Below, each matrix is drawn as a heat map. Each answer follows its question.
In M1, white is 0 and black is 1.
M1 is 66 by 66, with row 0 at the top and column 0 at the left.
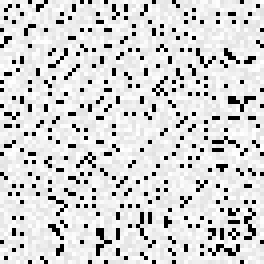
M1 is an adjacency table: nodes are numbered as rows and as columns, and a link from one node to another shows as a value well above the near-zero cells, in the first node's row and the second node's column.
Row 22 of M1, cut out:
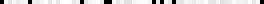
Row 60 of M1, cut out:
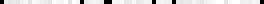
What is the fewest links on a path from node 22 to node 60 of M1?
2
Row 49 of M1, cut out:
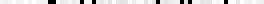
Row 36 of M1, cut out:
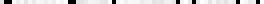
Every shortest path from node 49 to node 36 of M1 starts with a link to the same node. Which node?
node 56
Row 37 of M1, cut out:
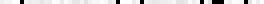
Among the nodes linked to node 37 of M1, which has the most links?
node 29
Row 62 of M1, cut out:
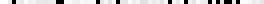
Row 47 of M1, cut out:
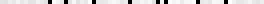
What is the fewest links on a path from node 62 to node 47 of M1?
2
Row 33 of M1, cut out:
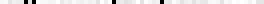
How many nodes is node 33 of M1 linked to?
4
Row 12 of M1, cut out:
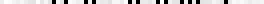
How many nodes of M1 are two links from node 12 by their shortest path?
8
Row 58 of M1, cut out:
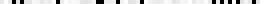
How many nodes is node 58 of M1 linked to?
12
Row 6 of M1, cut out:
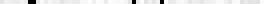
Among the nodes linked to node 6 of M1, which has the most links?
node 7
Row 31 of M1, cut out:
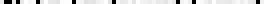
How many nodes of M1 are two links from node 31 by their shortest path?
4
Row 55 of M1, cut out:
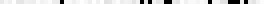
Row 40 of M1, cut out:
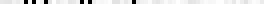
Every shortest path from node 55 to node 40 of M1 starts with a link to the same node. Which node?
node 61
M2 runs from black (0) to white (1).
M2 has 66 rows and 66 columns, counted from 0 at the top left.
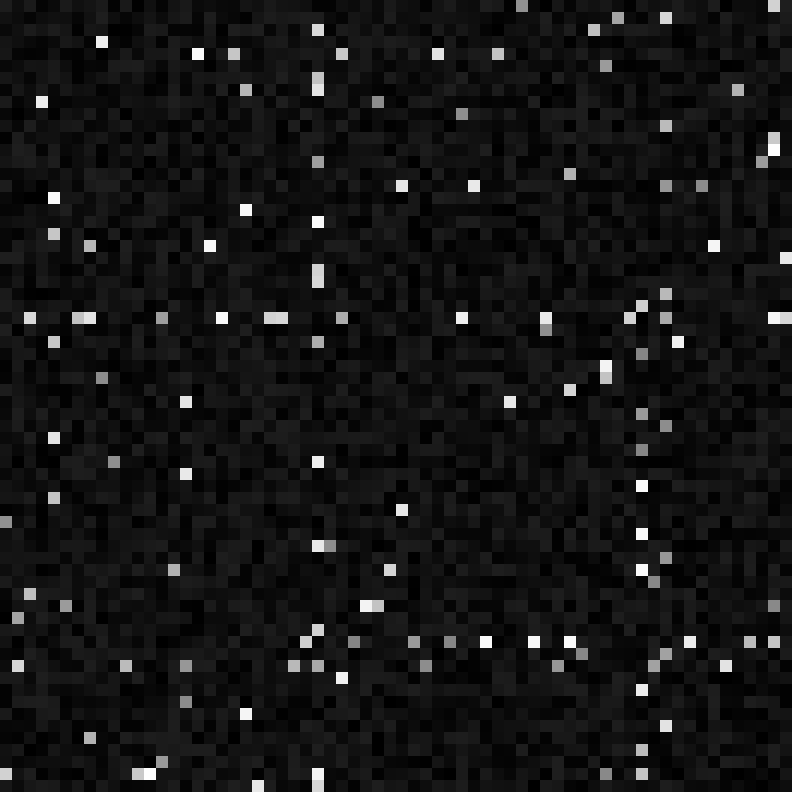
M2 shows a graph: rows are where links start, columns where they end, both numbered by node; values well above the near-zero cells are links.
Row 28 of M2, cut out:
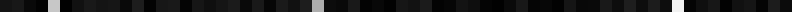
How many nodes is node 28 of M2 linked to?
3
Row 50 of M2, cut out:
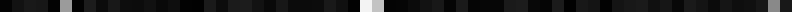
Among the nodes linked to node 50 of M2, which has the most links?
node 64
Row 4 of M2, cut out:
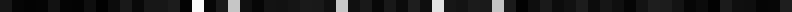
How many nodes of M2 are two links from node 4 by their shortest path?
2
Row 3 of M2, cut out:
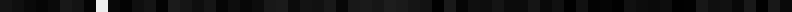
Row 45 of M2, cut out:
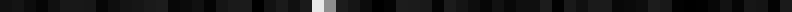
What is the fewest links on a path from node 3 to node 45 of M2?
6
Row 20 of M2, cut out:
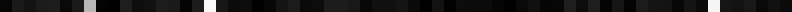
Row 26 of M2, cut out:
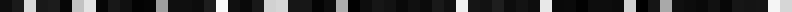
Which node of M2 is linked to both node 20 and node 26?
node 7
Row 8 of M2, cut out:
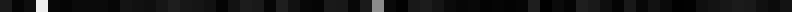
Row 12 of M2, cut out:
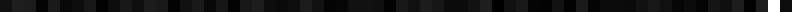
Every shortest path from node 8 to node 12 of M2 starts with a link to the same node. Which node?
node 31
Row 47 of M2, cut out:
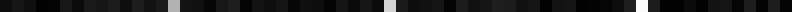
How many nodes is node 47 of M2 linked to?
3
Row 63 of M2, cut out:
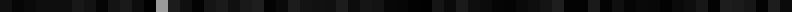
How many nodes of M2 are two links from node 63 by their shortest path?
1
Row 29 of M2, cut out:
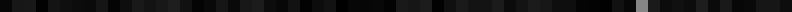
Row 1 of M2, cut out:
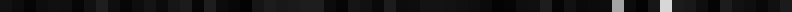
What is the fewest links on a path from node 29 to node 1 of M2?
5
